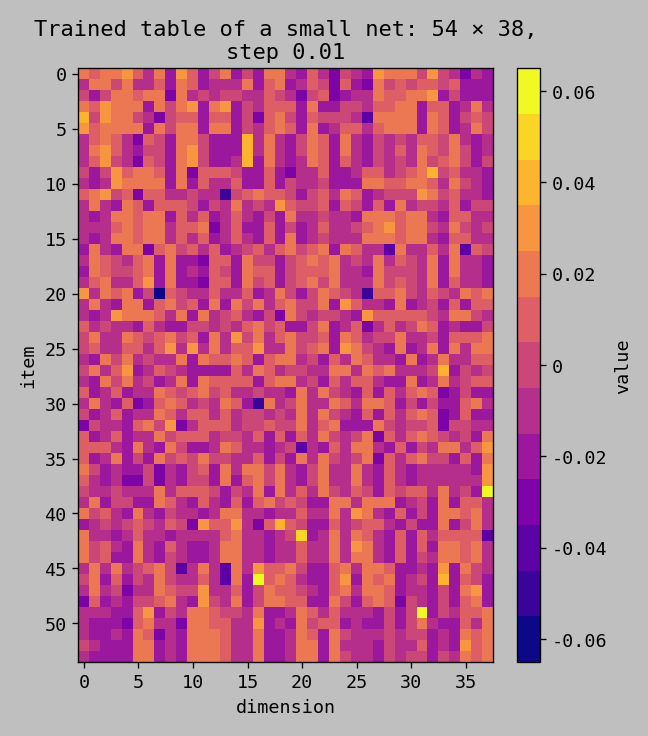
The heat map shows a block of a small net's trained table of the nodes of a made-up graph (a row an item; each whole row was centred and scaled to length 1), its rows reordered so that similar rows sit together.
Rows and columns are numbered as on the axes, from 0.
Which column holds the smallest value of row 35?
27
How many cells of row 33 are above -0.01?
23
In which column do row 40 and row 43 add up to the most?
25
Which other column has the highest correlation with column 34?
29
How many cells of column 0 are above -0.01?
26
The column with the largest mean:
31
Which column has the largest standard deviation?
16
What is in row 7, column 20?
0
